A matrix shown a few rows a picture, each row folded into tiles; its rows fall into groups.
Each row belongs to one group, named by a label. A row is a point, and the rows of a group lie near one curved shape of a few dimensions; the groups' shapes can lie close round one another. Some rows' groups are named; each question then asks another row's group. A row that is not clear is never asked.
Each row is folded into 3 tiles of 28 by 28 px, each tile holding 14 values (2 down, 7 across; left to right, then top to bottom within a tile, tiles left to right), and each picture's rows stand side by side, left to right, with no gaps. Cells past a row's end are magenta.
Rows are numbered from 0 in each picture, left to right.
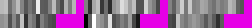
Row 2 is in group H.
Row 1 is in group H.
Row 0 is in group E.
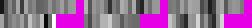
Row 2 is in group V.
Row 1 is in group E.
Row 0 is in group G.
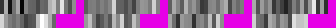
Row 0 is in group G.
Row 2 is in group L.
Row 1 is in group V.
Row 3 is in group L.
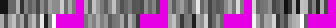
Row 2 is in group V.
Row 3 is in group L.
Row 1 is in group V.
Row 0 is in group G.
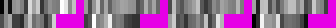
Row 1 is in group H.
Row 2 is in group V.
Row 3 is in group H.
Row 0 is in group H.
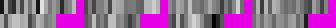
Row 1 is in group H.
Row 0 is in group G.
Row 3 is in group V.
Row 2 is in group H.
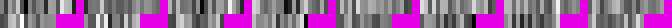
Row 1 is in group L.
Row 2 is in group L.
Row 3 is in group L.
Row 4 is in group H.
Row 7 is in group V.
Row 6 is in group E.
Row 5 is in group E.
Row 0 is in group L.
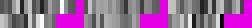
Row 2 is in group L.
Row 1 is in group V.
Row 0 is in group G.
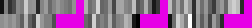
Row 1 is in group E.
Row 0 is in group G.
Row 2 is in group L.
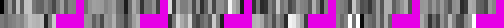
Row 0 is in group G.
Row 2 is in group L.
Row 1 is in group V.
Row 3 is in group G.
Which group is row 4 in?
L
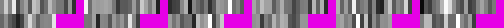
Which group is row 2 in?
G
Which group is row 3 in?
V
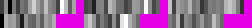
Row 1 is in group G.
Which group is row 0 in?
H
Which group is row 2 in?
L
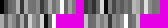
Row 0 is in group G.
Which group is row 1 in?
G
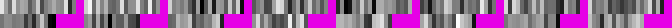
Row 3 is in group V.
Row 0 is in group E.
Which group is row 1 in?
E
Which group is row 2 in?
L
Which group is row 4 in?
G
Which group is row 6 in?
V
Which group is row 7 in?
L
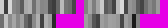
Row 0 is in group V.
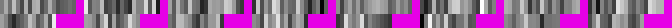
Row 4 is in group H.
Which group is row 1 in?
L
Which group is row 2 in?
L
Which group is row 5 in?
H
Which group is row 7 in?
H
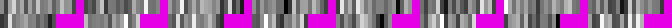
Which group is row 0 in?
H
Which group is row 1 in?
G
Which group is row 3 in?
L
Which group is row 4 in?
H
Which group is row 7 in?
L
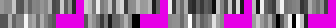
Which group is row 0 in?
E
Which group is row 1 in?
E
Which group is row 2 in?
L
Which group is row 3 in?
V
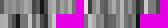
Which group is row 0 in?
V
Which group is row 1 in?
V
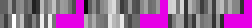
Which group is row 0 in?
L
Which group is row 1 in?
G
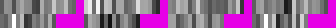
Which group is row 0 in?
L
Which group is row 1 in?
E
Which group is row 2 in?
V
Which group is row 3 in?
L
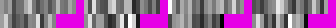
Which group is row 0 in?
V
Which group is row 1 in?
V
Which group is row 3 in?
G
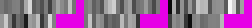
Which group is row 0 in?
V
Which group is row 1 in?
V
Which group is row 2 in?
H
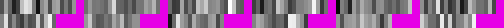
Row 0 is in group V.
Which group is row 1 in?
V
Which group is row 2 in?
H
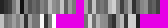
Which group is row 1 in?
V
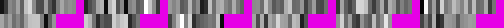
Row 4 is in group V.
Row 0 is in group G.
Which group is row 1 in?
G
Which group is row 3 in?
E
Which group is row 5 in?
H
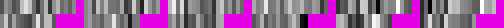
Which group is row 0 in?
V
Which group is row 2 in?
E
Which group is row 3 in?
E
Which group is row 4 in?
G
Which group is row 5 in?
H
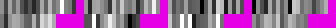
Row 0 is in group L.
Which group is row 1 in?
H
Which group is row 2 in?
L
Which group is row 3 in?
G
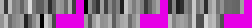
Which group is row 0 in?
V
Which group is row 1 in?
G
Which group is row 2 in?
G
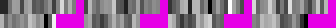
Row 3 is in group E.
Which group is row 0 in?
G
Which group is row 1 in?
V
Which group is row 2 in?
G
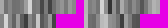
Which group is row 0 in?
V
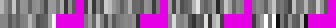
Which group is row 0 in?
E
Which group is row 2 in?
V
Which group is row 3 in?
L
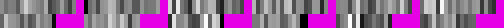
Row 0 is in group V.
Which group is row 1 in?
G
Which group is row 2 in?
V
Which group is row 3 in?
E
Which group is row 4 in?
L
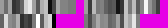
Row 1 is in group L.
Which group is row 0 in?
V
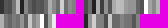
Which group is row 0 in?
G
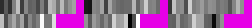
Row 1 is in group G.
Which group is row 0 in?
G
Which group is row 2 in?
H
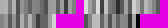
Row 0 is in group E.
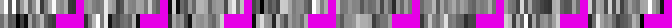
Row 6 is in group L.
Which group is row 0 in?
E
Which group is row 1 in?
L
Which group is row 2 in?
H
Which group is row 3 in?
H
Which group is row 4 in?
E
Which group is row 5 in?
H
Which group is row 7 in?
L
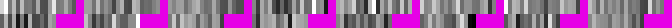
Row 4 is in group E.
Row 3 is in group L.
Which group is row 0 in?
E
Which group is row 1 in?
E
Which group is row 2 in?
V
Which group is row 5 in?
E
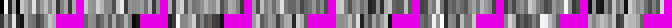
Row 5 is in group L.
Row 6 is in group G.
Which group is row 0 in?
H
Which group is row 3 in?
V
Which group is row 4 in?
L
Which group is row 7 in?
G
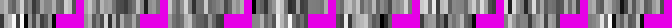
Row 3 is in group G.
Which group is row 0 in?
L
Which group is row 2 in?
E
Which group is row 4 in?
H
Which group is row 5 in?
E
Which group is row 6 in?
V
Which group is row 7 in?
L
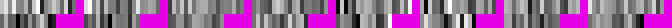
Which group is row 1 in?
E
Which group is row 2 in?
H
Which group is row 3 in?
V
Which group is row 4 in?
H
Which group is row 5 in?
V
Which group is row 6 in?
E
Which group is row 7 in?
E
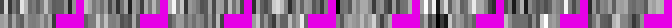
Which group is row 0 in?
V
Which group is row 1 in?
E
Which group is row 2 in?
E
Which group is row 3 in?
V
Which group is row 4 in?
G
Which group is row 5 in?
E
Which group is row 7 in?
H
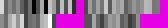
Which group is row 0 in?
L
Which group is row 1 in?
H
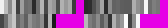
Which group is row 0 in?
E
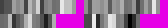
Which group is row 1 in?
H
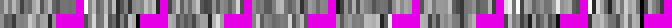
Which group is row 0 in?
E
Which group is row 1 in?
L
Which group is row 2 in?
V
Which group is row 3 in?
V
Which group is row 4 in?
G
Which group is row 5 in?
V
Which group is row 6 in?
E
